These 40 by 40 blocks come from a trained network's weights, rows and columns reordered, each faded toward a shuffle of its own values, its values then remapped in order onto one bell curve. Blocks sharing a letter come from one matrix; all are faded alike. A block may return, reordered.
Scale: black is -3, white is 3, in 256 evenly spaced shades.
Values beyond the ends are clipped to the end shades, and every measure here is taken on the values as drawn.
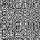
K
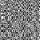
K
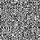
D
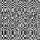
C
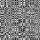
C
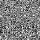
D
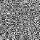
D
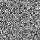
D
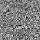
D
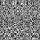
D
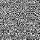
D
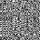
K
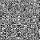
D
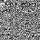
D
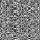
C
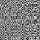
C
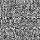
D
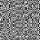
C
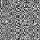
C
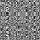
C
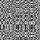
C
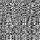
K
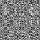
C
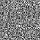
D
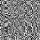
C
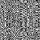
K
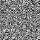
D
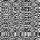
C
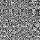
D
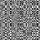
C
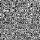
D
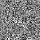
D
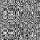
K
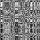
C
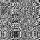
C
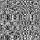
K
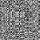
K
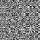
D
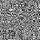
D
